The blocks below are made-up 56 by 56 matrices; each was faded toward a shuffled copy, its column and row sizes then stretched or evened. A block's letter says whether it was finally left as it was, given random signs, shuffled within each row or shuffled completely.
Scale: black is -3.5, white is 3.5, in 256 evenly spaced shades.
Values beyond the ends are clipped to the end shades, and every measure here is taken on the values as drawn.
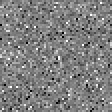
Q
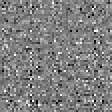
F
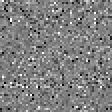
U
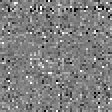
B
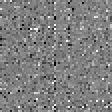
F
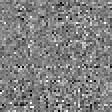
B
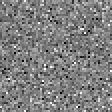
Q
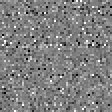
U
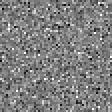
Q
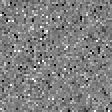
Q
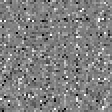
B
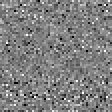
U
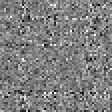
B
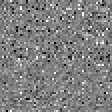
F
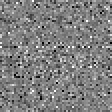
U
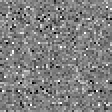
U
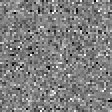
U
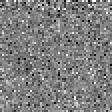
B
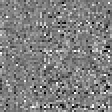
B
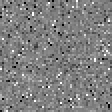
Q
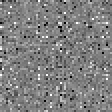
B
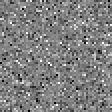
Q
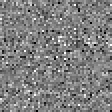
U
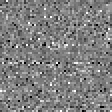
U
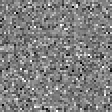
U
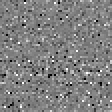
U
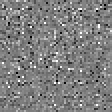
F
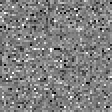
U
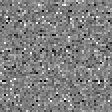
U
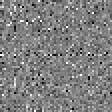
F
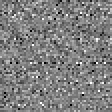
U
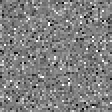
Q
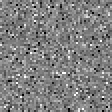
Q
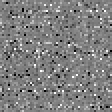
U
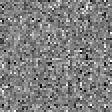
B
